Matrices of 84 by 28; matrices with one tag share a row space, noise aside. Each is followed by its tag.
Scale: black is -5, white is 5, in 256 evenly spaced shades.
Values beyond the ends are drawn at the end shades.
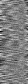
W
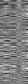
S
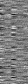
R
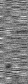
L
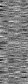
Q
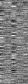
R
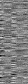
R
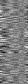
W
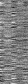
R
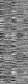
R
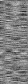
L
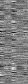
R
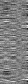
S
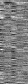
R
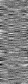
Q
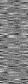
Q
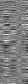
S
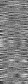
Q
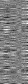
S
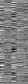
R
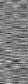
L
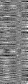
S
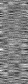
Q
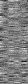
Q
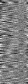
W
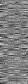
Q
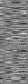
L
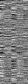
R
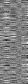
S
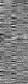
R
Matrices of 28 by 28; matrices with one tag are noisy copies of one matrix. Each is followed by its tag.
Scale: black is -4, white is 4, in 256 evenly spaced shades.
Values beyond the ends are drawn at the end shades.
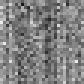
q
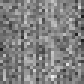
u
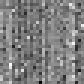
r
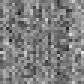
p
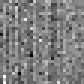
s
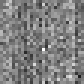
r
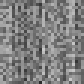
r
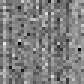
p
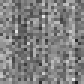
r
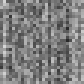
p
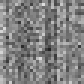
q
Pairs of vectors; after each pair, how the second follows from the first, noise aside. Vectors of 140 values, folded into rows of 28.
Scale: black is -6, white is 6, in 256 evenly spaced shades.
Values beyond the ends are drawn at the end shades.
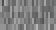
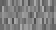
wrapped around.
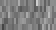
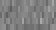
wrapped around, shrunk.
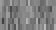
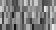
wrapped around, negated, scaled up.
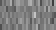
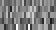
wrapped around, negated, scaled up.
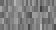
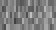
wrapped around.
